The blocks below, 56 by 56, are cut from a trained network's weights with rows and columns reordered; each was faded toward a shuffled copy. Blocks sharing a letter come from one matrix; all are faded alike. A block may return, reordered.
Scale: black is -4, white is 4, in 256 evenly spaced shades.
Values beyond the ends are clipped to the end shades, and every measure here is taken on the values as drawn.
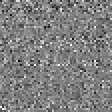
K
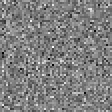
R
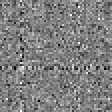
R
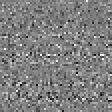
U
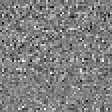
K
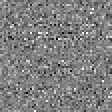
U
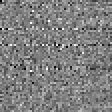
R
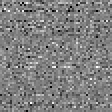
U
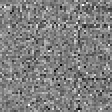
R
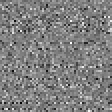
K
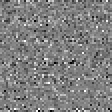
U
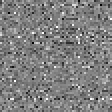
U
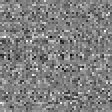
K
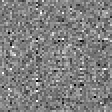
R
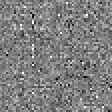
R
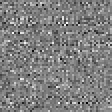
K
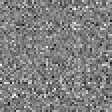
K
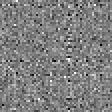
R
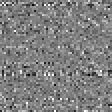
U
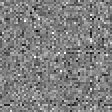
R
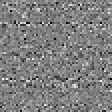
U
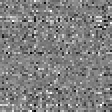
U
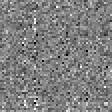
R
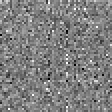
R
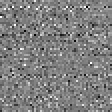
U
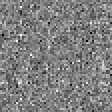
R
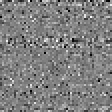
U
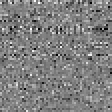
U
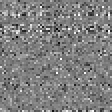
U
